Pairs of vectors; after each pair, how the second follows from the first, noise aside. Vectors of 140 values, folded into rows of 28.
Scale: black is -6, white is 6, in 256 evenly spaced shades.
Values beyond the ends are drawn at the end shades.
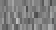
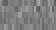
reversed, negated, shrunk.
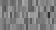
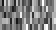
wrapped around, negated, scaled up.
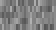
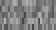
wrapped around, negated.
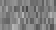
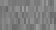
negated, shrunk.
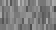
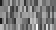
reversed, scaled up.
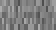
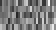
reversed, scaled up.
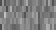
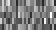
reversed, scaled up.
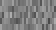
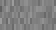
reversed, negated, shrunk.
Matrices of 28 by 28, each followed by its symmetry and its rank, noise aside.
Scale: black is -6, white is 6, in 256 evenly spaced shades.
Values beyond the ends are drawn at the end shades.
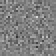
antisymmetric, rank eight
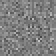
no symmetry, rank eight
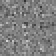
antisymmetric, rank six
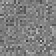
symmetric, rank eight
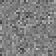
no symmetry, rank eight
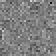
no symmetry, rank eight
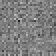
no symmetry, rank six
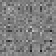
symmetric, rank four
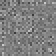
symmetric, rank six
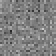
no symmetry, rank six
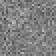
symmetric, rank six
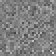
symmetric, rank six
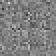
antisymmetric, rank six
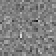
antisymmetric, rank eight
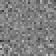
no symmetry, rank six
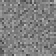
no symmetry, rank eight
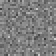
symmetric, rank eight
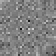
symmetric, rank four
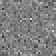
no symmetry, rank eight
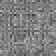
no symmetry, rank six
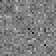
symmetric, rank six
